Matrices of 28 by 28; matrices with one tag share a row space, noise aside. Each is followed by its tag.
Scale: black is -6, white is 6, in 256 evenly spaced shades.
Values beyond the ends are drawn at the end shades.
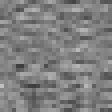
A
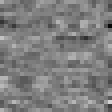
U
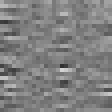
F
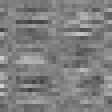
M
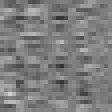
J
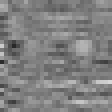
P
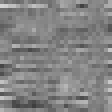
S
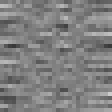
F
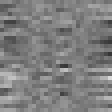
F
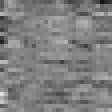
P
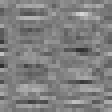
M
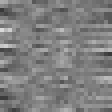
F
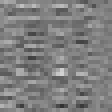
J
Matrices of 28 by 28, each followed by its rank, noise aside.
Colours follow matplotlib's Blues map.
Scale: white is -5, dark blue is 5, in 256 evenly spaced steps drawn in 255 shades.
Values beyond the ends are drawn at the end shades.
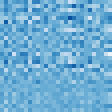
three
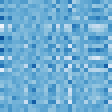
two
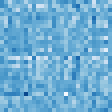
four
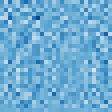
four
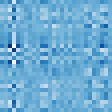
two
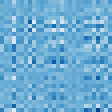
two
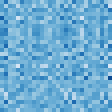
three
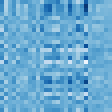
two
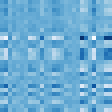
one
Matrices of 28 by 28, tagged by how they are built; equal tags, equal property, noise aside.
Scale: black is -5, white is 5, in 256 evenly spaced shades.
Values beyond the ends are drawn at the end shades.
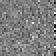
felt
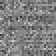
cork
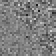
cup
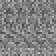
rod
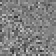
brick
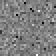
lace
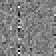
felt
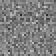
rod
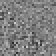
brick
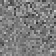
cup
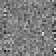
felt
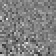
brick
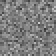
rod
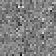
felt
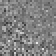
brick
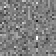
felt
